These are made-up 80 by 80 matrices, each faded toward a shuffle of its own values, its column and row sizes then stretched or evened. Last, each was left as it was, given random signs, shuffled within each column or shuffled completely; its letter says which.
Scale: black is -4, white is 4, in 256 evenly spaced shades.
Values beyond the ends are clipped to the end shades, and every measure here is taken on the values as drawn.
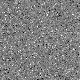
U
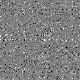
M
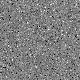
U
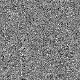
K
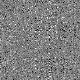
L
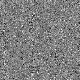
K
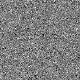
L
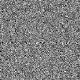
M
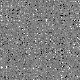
L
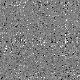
M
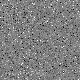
U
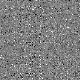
L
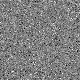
U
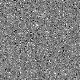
K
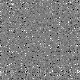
M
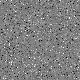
U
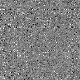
M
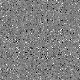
M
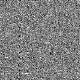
L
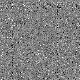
L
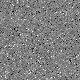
U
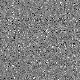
L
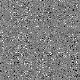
M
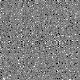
M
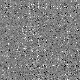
L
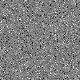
K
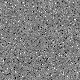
U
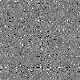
M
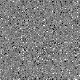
M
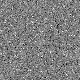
U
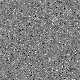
U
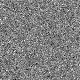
U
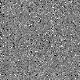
L
